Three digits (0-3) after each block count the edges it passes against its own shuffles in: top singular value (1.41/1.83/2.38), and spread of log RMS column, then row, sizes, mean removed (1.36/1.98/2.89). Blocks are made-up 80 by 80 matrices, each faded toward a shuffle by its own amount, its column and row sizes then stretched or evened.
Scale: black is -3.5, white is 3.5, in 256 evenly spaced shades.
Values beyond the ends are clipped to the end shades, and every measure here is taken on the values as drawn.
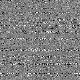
1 0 3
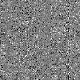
2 2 0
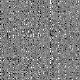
1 3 2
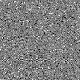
2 0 1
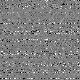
0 1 3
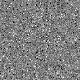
1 1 0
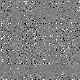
0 2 3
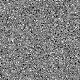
1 0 0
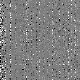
1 3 1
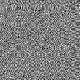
3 0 0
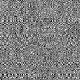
3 1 2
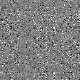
0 2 1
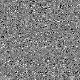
1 0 2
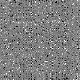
2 2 1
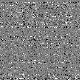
0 1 3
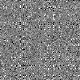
2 2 2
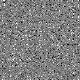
0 2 2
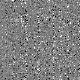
0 2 1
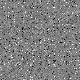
0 1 1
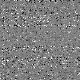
0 1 2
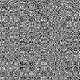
3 1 2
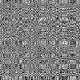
3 1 2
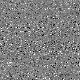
1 0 2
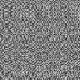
3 2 1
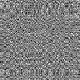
3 1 1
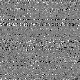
2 0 3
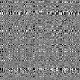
3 2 3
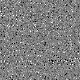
1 1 1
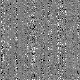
1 3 0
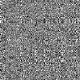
2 2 2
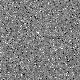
0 0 0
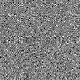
2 0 1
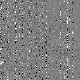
0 3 0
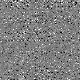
2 1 2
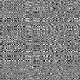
3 0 3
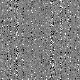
0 3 0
